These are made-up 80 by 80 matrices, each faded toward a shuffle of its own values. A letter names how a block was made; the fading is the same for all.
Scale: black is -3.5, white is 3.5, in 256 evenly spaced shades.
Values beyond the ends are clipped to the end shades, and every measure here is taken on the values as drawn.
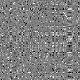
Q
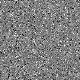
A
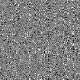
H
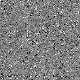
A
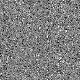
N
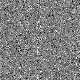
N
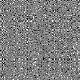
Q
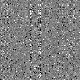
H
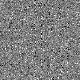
N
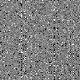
H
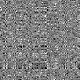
Q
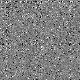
A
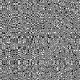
Q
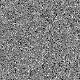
N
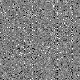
H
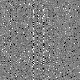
H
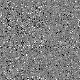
A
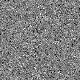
N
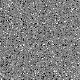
A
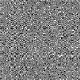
Q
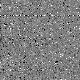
A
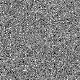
N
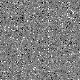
A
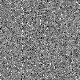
N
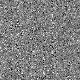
N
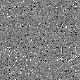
A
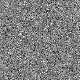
N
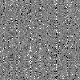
H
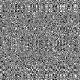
Q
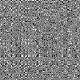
Q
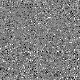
A
